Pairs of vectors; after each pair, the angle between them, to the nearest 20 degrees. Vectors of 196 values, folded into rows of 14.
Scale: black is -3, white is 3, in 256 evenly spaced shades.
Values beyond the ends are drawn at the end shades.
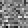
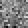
40 degrees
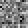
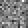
140 degrees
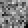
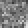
160 degrees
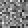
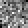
60 degrees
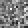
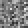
20 degrees
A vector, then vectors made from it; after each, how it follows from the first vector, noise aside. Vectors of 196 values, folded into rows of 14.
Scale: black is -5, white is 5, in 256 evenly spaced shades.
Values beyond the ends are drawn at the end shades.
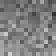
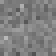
wrapped around, negated, shrunk.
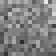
reversed.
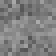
wrapped around, negated, shrunk.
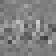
wrapped around, negated, partly zeroed.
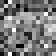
wrapped around, negated, scaled up.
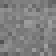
wrapped around, negated, shrunk.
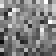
reversed, scaled up.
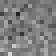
wrapped around, negated, partly zeroed.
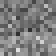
wrapped around, negated.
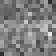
wrapped around, negated.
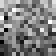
reversed, scaled up.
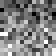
scaled up.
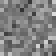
sign-scrambled.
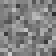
sign-scrambled.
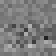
wrapped around, negated, partly zeroed.
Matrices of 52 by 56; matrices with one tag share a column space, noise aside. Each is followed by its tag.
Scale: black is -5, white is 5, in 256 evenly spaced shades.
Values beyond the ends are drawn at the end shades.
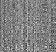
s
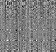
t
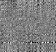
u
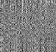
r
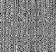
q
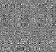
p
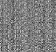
s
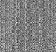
s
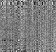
t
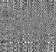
u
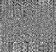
u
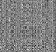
s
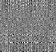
u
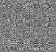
p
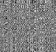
r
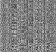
s
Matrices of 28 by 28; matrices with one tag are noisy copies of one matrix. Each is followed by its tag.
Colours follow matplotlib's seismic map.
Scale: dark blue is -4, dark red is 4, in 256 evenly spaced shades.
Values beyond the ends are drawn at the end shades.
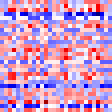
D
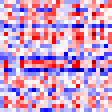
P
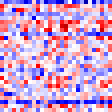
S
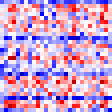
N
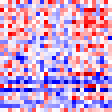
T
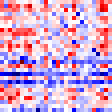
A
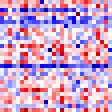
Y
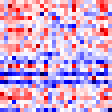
A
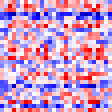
D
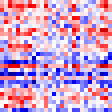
A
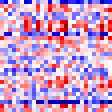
S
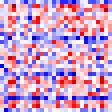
N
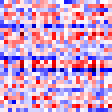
P
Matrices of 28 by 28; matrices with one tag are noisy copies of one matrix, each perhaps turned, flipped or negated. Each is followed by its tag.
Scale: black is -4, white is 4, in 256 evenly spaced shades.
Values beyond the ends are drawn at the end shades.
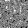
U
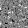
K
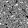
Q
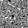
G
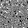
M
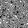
Q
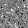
Q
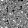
U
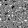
K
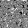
K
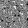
K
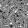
Q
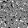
M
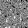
U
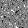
Q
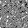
M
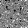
U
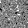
G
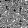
U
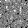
U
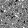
Q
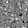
K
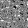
K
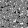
K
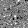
G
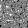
U
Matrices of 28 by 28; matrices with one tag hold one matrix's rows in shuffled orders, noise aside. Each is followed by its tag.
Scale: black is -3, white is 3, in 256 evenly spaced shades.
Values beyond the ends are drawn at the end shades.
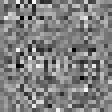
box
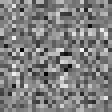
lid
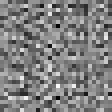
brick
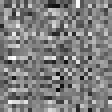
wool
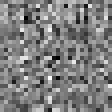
brick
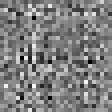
box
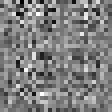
box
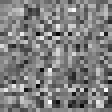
brick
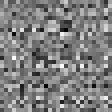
lid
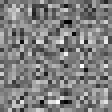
lid
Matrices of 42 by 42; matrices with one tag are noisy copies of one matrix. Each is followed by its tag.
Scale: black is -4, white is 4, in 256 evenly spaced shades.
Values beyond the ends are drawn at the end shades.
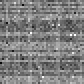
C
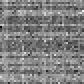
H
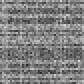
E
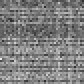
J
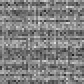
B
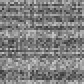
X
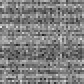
E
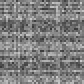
C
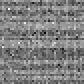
B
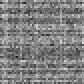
E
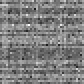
E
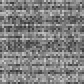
H
